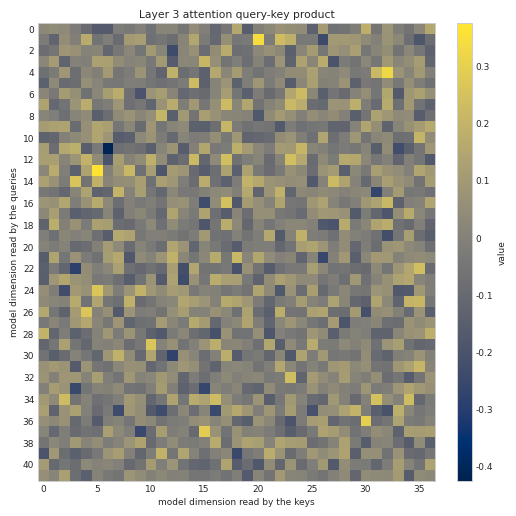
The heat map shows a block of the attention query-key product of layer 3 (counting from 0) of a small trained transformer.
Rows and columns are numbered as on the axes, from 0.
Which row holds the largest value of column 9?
24
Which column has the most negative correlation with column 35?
21
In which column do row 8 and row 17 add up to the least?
29
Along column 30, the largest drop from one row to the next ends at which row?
37
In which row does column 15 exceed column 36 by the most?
3
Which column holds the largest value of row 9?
17
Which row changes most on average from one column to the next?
13
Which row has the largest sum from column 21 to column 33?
4
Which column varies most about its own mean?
15
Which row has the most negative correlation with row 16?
19
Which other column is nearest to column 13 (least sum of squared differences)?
8
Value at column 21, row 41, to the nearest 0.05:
-0.05
